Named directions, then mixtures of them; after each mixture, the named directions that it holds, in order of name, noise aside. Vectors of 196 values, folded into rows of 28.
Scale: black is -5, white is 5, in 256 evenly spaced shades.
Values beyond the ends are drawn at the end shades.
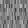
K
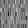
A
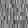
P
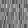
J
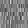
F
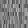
A, F, J.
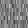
P.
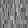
A, K.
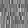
F.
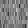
A, J.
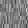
J, K, P.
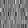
A.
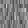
A, J, K.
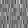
J, K, P.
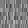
A, J, P.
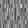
A, K.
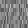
J, K, P.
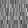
J, P.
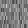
J.
